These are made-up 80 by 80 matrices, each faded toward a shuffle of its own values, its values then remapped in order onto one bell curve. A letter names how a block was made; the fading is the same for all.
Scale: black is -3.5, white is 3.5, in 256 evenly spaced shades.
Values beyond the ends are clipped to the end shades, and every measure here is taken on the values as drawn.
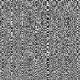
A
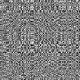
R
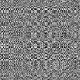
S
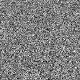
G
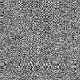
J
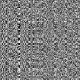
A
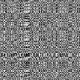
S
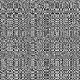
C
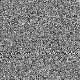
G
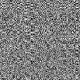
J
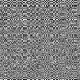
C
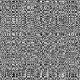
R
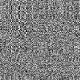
J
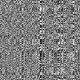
A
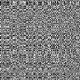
S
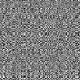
R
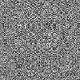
J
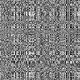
S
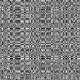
C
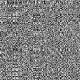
J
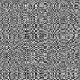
S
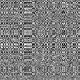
C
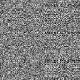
J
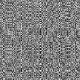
A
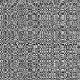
S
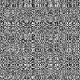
S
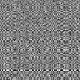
C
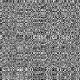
R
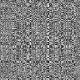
A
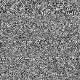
G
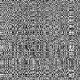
R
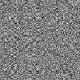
J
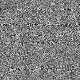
G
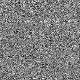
G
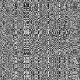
A
